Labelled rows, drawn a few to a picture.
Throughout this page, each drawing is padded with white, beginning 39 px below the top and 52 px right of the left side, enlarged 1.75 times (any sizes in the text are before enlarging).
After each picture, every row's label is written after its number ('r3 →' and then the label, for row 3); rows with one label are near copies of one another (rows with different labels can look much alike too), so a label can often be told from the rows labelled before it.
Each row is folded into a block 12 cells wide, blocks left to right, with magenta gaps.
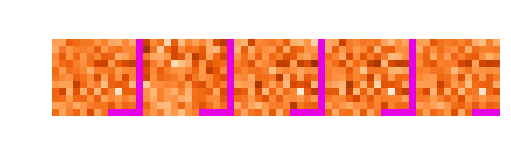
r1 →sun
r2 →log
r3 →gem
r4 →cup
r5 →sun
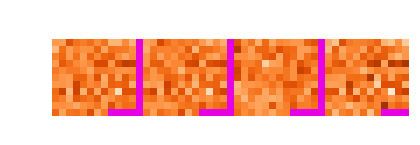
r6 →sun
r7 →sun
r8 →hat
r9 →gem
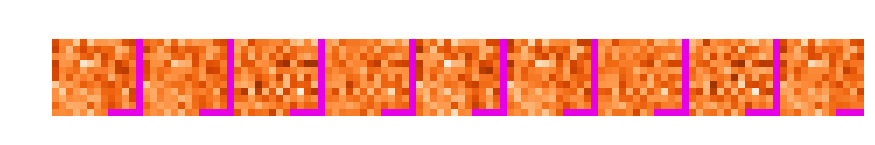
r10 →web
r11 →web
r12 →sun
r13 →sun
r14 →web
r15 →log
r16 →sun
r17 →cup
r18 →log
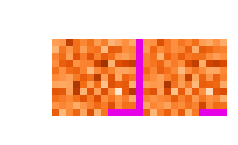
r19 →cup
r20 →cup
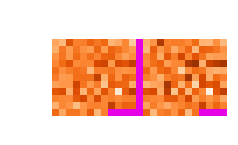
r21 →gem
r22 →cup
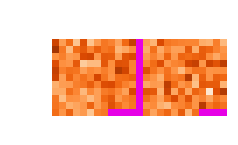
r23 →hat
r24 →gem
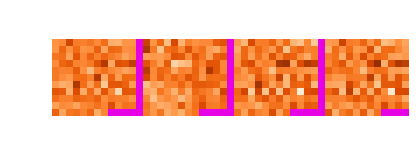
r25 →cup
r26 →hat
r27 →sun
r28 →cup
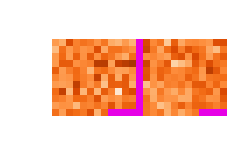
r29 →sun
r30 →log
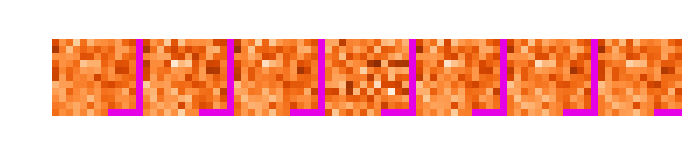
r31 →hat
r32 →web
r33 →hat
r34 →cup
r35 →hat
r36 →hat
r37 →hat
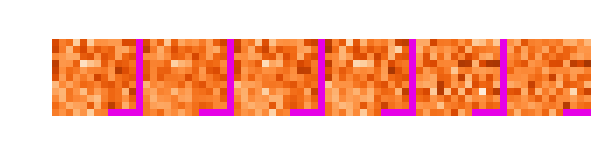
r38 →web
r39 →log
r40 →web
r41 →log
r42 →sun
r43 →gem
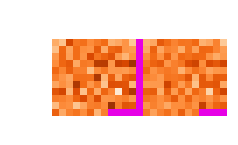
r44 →gem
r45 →gem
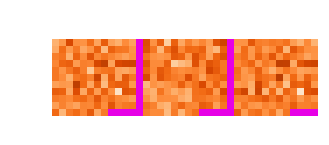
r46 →cup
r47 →log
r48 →cup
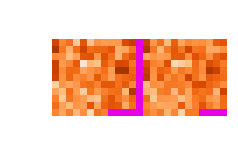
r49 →web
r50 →hat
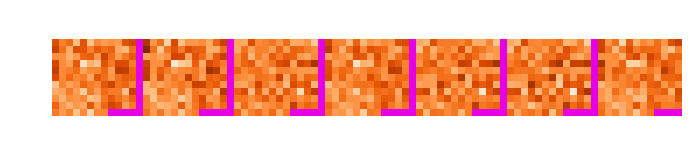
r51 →web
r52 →hat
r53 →gem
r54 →web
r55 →gem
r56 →gem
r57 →log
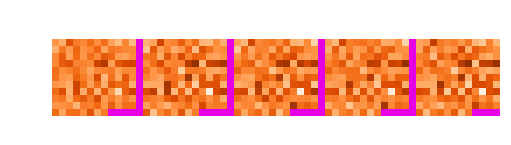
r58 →sun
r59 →cup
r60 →gem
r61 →gem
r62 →cup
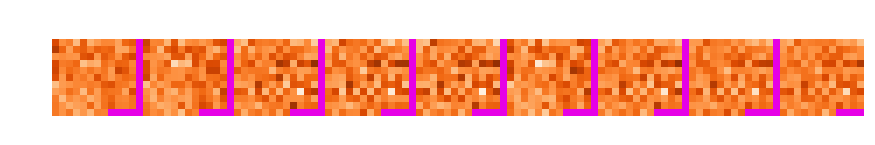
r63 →hat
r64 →web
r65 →gem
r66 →sun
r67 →gem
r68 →web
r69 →gem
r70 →sun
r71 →gem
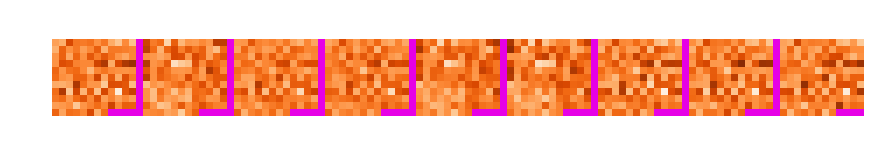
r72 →sun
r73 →log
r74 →cup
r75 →cup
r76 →log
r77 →hat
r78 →cup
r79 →sun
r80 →gem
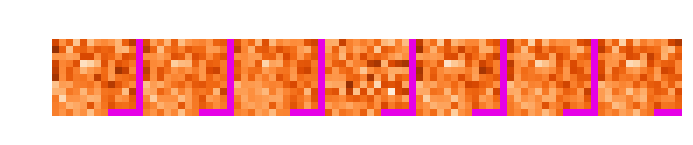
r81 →hat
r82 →hat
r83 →web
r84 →cup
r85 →hat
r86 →log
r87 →log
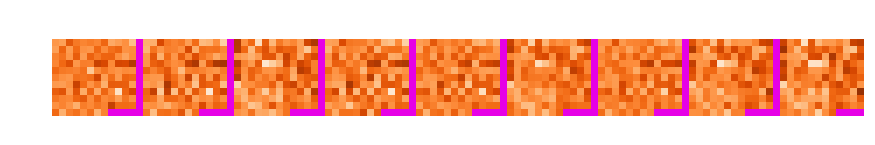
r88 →gem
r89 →sun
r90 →log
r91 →sun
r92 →cup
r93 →log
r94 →cup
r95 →web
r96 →log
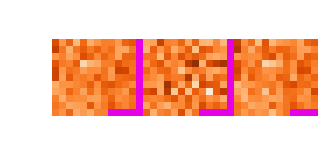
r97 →hat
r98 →cup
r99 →hat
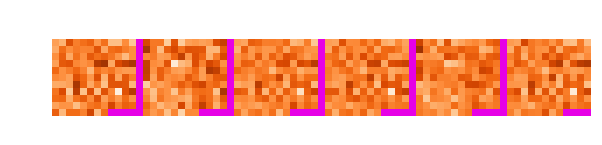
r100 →sun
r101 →web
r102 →gem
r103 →cup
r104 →hat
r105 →sun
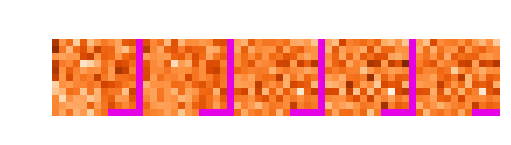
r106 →hat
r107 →web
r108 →gem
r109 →gem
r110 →gem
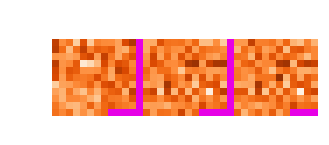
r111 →log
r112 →sun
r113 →cup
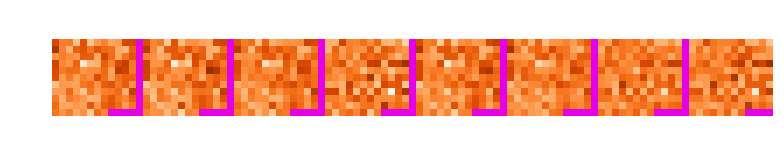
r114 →web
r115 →web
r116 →web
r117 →gem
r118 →web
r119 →hat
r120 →sun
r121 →gem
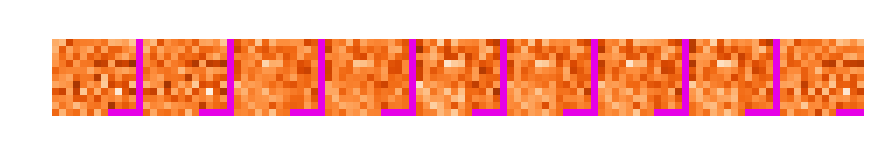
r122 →gem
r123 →gem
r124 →web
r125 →hat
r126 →log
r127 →log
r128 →web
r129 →log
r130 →sun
